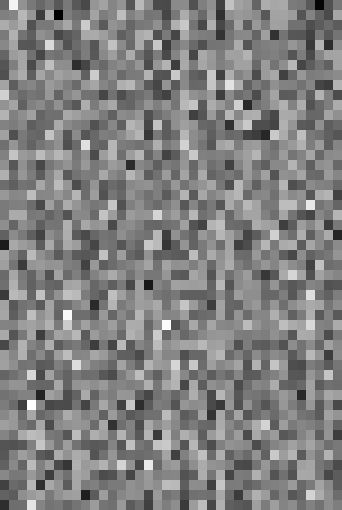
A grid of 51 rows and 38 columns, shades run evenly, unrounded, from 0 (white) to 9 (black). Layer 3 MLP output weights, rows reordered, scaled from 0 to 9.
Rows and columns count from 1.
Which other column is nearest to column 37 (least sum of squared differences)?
23
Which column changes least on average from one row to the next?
16
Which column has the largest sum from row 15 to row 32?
11
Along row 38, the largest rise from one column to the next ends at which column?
5
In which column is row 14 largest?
30
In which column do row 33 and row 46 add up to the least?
19
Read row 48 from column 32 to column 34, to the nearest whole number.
5 6 3
